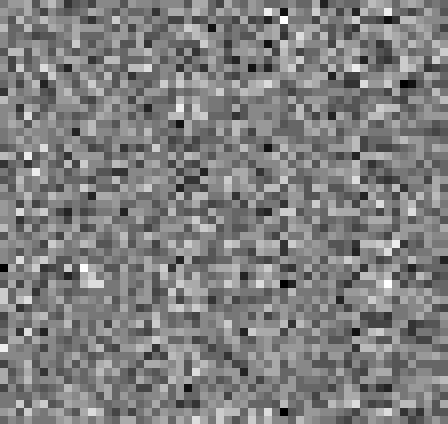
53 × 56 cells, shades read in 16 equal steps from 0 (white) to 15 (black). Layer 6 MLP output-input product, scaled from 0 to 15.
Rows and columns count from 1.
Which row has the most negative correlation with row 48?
21
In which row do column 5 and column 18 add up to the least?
22
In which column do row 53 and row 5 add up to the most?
44
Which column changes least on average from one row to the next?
2
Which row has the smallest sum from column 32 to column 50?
31
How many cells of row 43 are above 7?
29
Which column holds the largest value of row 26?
36
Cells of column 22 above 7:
27
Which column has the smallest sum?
4
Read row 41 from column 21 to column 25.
7 9 8 7 10
